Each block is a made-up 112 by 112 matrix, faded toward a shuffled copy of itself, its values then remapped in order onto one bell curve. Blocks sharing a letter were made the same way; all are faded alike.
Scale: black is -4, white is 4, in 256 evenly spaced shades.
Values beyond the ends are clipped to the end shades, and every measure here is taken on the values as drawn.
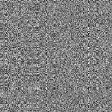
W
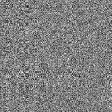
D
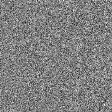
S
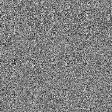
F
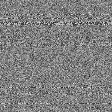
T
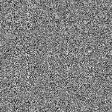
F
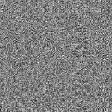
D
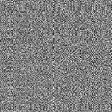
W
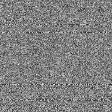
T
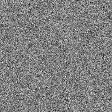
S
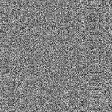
D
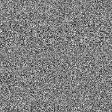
F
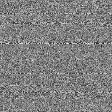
T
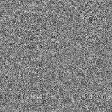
D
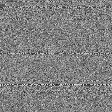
T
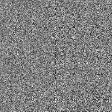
F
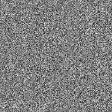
F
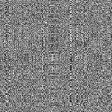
W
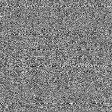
T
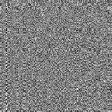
W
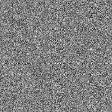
F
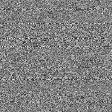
T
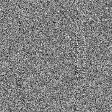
S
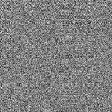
D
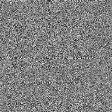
F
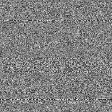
T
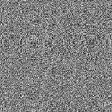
D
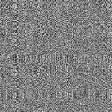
W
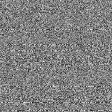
T
